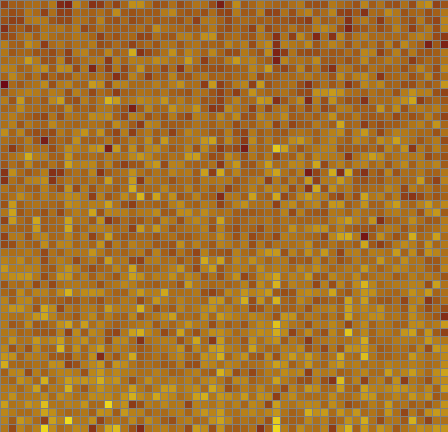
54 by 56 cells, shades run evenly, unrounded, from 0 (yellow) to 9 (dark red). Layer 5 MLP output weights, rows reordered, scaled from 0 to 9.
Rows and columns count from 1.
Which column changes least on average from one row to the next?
47
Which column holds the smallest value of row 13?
14
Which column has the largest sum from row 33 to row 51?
41
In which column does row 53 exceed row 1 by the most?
54
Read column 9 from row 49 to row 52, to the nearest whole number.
2 4 4 5
